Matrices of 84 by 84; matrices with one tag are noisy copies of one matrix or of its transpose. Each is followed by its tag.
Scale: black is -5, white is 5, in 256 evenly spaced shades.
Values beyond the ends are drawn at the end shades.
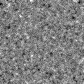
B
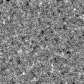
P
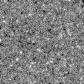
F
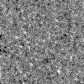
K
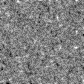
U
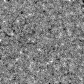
F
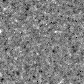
B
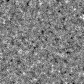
P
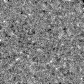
F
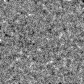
F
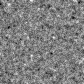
B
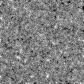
U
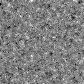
B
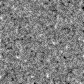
U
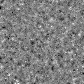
P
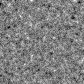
B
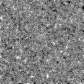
U
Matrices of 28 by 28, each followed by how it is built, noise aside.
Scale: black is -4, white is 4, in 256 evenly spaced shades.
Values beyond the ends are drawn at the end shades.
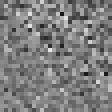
upper triangular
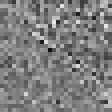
upper triangular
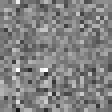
low rank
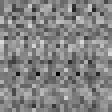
repeating columns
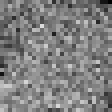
smooth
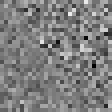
upper triangular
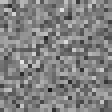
noise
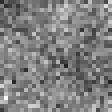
smooth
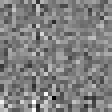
low rank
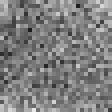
smooth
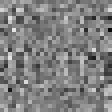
low rank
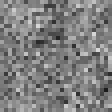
smooth
